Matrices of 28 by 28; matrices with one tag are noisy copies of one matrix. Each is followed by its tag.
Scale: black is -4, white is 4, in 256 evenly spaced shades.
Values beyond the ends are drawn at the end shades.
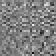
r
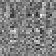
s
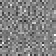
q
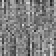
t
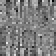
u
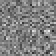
r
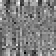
u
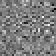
r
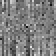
t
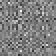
q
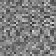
r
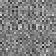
q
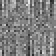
t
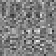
s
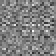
r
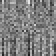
t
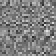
r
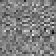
r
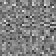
r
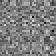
r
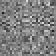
r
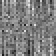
t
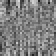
u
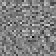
r
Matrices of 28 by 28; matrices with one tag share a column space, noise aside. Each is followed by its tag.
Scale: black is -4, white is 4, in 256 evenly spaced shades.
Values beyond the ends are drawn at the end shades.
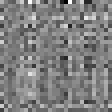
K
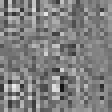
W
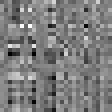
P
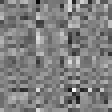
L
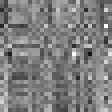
P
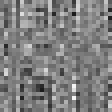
W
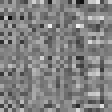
K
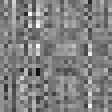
W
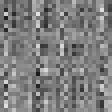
W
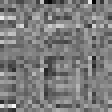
K
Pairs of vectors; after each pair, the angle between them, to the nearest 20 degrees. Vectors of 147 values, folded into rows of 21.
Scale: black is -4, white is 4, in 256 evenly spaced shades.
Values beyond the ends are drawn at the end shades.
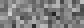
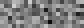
60 degrees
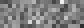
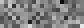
140 degrees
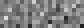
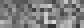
100 degrees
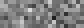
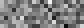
40 degrees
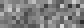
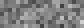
140 degrees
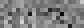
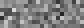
60 degrees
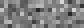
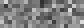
120 degrees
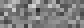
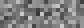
60 degrees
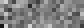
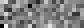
20 degrees
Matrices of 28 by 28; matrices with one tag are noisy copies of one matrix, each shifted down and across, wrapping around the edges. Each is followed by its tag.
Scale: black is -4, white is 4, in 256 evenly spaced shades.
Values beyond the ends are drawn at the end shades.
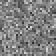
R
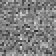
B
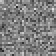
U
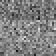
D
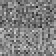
D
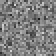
R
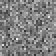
R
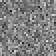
R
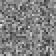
R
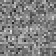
B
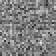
U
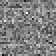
U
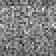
D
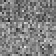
D
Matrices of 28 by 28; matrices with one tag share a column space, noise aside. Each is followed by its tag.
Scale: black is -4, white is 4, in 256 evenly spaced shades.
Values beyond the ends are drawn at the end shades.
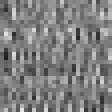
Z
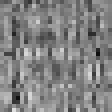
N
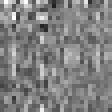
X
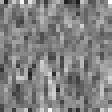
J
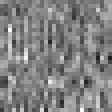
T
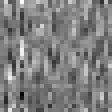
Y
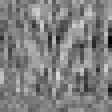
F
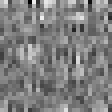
X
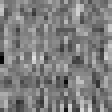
T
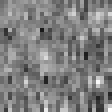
Z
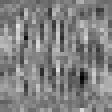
F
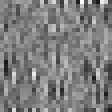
J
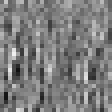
N
